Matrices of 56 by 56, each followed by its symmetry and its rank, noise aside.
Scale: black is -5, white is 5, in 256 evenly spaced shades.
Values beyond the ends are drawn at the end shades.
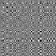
symmetric, rank two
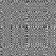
no symmetry, rank three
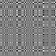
no symmetry, rank one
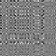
no symmetry, rank two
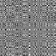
no symmetry, rank three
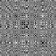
symmetric, rank three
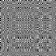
no symmetry, rank three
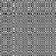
antisymmetric, rank two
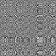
symmetric, rank three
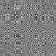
symmetric, rank three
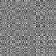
no symmetry, rank three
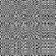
no symmetry, rank two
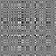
no symmetry, rank two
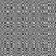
antisymmetric, rank two
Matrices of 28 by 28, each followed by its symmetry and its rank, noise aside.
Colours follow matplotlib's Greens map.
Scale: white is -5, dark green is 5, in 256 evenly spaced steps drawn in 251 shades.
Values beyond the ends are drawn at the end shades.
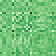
symmetric, rank three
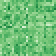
no symmetry, rank five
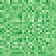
antisymmetric, rank four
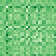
symmetric, rank three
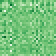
no symmetry, rank four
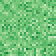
symmetric, rank five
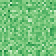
no symmetry, rank four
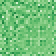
symmetric, rank five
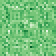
antisymmetric, rank four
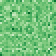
symmetric, rank five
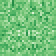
no symmetry, rank five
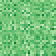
symmetric, rank three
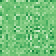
symmetric, rank three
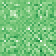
symmetric, rank four
